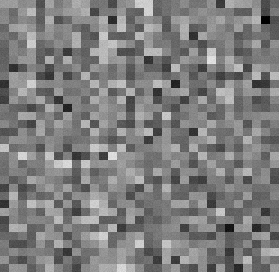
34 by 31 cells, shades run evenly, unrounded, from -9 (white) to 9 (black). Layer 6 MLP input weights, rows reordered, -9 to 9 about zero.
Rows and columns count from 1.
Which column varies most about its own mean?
17
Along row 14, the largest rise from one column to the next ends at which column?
8
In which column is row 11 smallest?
4
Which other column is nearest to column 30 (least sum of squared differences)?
5
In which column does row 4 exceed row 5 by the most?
16
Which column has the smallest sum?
12
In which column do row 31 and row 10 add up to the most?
6
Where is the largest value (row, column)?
3, 30
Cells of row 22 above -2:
27
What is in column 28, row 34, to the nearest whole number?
-1
